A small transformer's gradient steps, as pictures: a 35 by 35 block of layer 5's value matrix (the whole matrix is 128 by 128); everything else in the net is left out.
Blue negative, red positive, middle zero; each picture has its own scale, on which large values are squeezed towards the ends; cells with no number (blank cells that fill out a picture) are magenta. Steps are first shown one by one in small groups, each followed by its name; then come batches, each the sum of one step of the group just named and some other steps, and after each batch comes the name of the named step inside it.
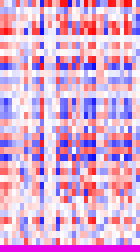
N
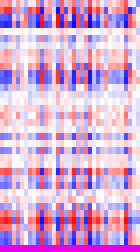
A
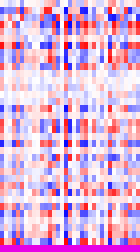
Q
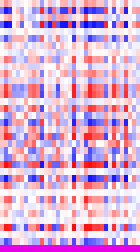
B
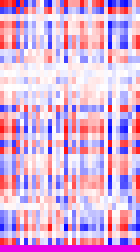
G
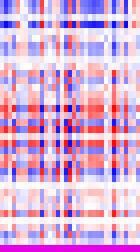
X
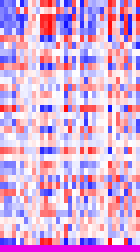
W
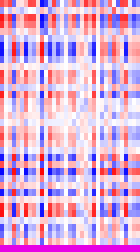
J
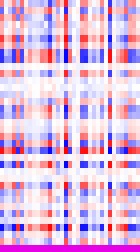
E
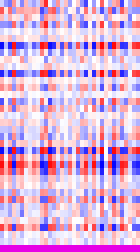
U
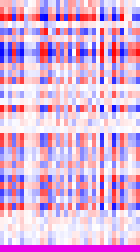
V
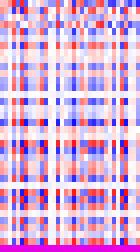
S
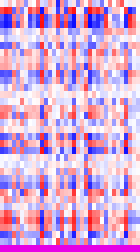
A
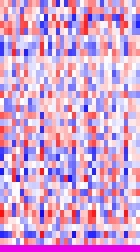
J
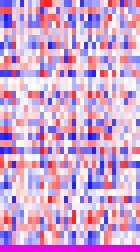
U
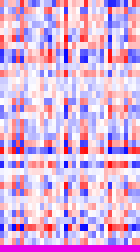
E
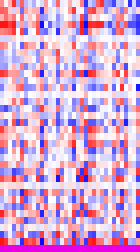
S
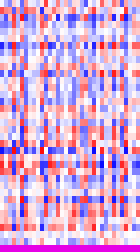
U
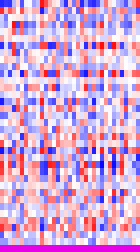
U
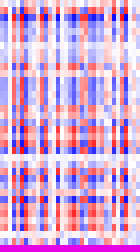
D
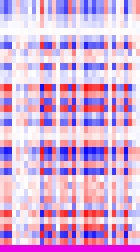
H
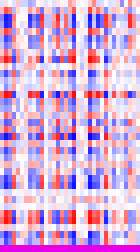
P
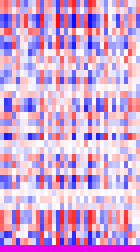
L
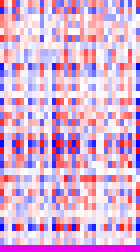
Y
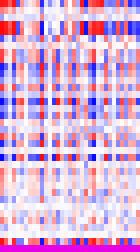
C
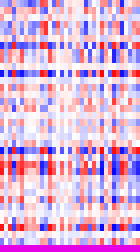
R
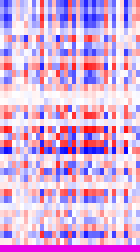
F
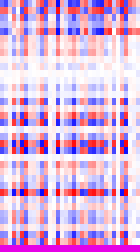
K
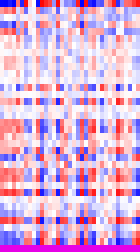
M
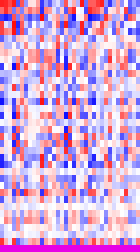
C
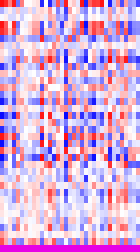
C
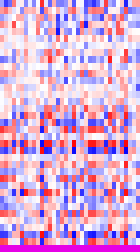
K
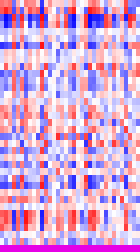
D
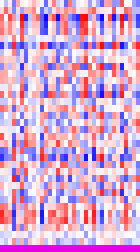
D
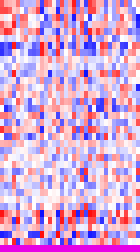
L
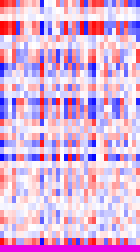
C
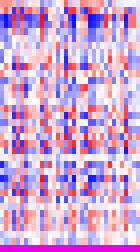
D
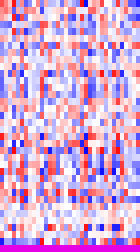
R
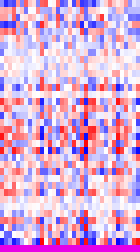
M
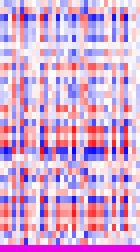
D
